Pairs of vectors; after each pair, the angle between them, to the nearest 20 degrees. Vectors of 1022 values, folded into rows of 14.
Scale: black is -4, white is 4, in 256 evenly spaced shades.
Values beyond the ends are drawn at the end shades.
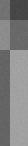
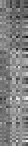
60 degrees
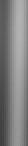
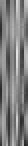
80 degrees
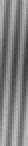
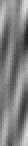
60 degrees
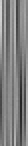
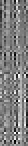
120 degrees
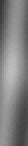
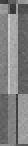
80 degrees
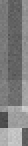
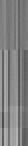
80 degrees
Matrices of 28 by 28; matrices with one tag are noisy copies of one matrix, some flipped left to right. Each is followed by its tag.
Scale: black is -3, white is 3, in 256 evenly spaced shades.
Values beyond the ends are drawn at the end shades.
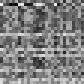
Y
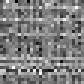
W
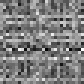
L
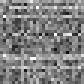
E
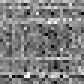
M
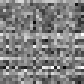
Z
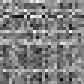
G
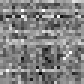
G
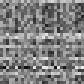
Z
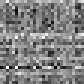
Z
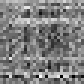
M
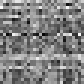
E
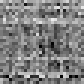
M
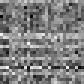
Z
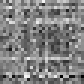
M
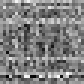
M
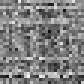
M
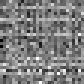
W
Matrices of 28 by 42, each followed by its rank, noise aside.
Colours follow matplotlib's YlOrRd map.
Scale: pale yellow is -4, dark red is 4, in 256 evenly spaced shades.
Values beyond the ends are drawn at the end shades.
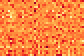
six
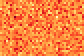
seven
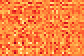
six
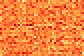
eight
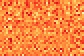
eight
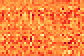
four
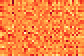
five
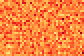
eight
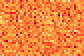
seven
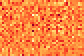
five
